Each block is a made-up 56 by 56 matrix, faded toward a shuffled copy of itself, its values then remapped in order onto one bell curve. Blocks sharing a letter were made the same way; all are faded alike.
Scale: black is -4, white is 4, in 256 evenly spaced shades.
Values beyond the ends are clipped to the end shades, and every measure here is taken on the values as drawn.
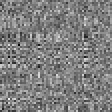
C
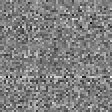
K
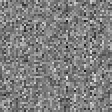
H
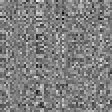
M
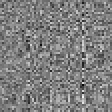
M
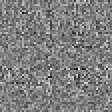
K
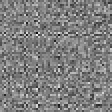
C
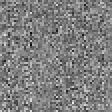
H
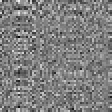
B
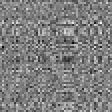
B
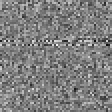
K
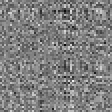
M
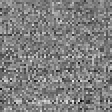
K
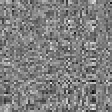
M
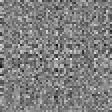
M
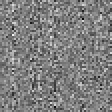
H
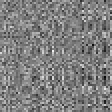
B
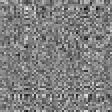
C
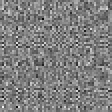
C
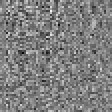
M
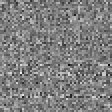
K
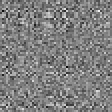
C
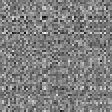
C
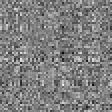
C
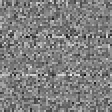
K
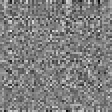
C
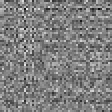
C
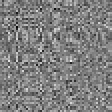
M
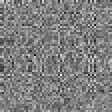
C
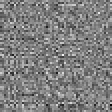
C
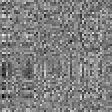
M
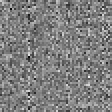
H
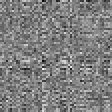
C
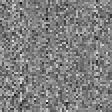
H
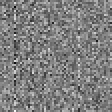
H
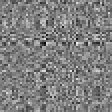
C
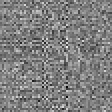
M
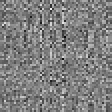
M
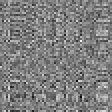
C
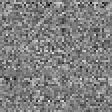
K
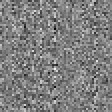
H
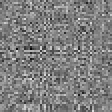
M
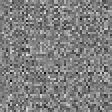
M
